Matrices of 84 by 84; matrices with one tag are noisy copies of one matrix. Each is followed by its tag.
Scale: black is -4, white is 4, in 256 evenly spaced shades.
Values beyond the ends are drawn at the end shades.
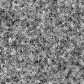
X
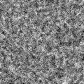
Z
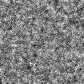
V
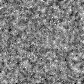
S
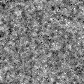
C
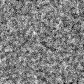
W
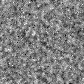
W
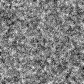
X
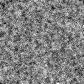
C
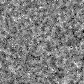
Z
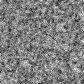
S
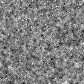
Z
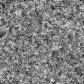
C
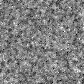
S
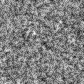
W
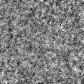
S
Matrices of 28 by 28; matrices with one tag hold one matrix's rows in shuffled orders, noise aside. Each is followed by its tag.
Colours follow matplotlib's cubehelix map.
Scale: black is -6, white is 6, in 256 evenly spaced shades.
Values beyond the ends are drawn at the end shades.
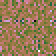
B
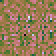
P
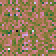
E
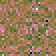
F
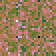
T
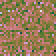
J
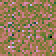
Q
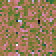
T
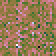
T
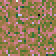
T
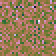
B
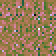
B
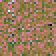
Q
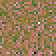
B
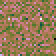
J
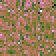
J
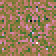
F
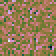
Q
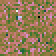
T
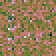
Q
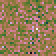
F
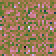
P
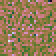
Q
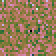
F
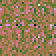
B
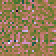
E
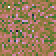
E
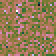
T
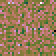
J
